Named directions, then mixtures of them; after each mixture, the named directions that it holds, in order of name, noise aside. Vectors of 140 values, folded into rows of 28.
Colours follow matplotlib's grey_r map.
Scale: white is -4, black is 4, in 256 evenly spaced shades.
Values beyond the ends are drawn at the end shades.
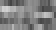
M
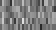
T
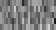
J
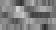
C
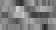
C.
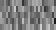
J.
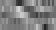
C.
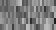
C, J, M.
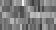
C, J, T.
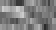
C, M.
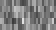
C, J, T.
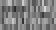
J, M, T.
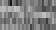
M, T.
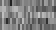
M, T.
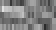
C, M.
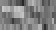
C, J, M.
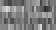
J, M.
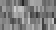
C, J.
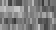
C, M, T.
